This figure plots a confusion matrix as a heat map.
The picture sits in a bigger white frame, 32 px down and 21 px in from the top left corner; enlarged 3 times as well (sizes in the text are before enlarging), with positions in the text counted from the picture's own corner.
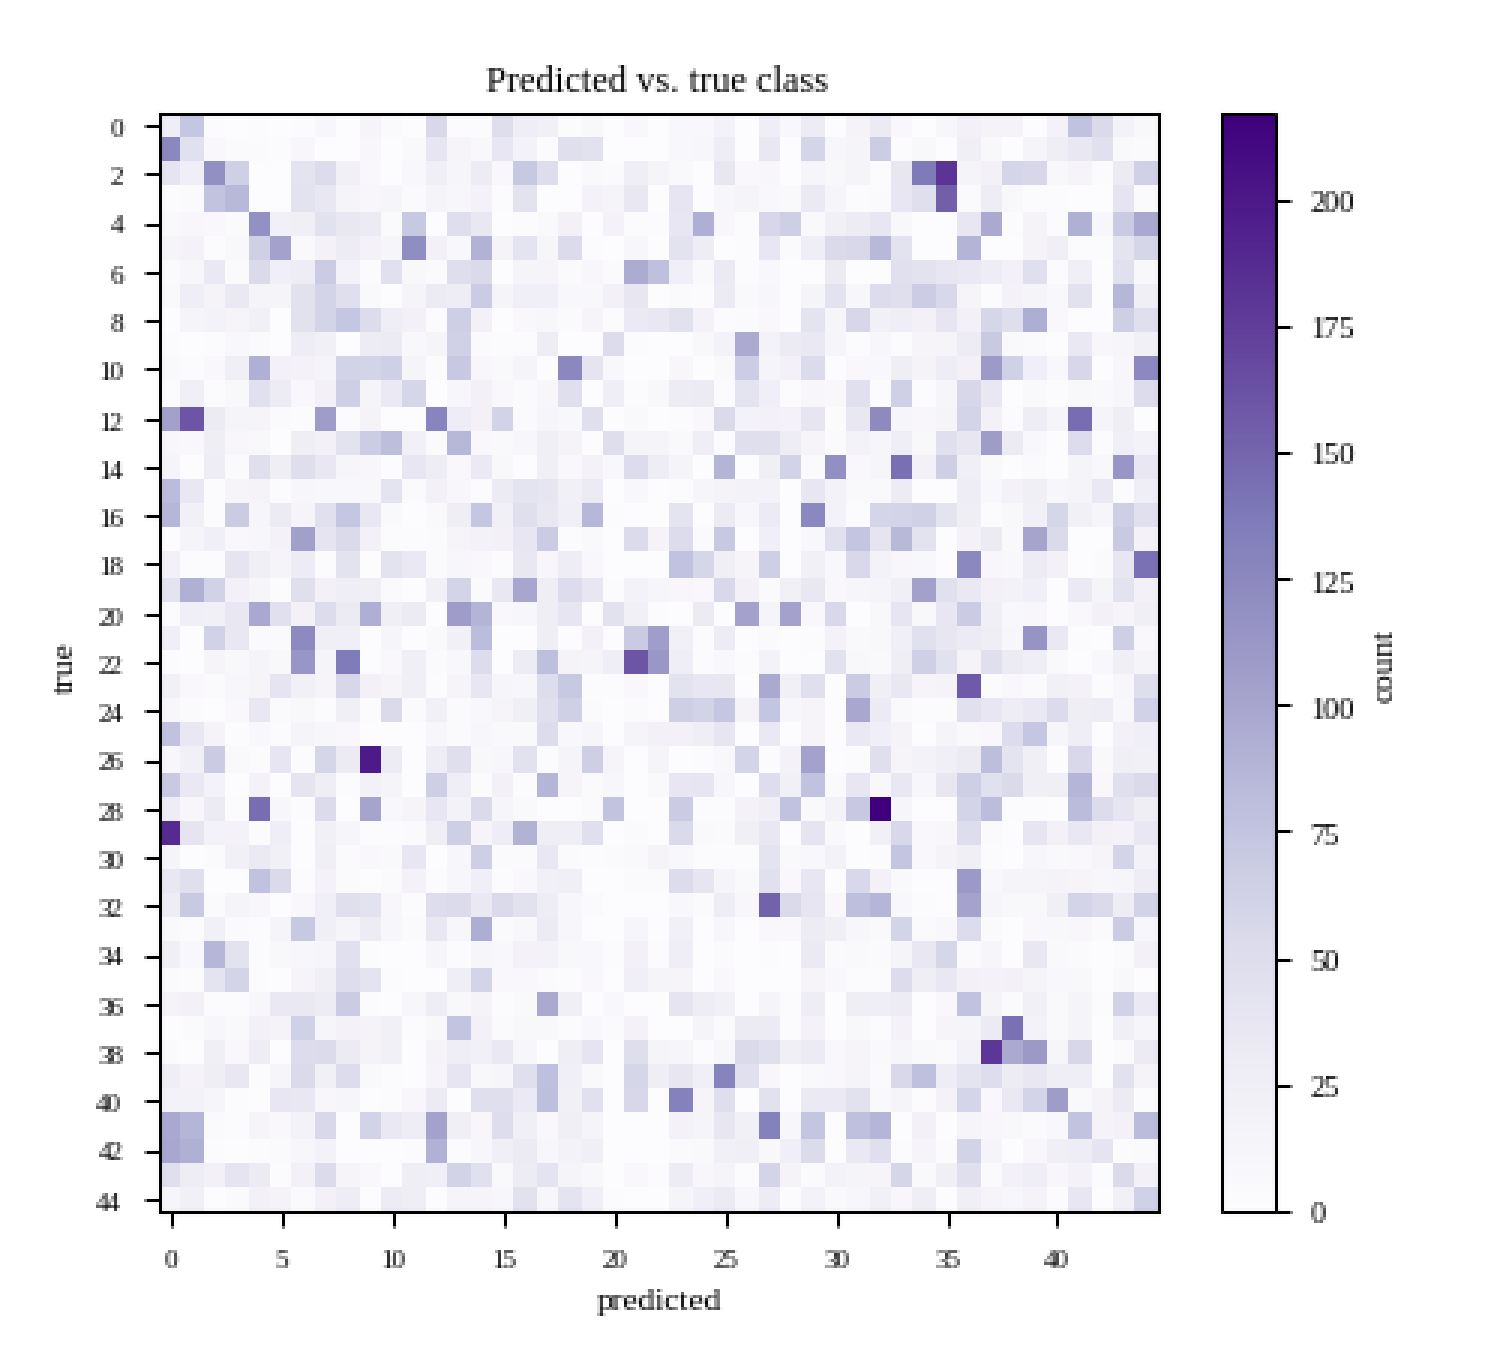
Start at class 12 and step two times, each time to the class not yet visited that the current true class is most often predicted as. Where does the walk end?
0
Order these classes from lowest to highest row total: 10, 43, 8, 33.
33, 43, 8, 10
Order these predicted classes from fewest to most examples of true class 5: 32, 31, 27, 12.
12, 27, 31, 32
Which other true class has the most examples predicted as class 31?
24
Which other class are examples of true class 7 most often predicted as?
43
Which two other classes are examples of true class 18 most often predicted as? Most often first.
44, 36
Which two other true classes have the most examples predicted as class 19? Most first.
16, 26
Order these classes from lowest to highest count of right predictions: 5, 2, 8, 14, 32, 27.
14, 27, 8, 32, 5, 2
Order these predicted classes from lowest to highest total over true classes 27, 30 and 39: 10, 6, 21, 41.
10, 21, 6, 41
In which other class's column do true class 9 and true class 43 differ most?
26
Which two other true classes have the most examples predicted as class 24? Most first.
4, 18
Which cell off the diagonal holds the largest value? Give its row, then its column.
28, 32
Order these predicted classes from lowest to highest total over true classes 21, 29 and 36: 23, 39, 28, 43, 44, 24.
28, 24, 44, 23, 43, 39
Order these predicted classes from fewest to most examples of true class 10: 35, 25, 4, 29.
25, 35, 29, 4
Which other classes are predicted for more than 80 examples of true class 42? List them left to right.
0, 1, 12
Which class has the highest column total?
36
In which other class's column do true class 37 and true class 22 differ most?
21
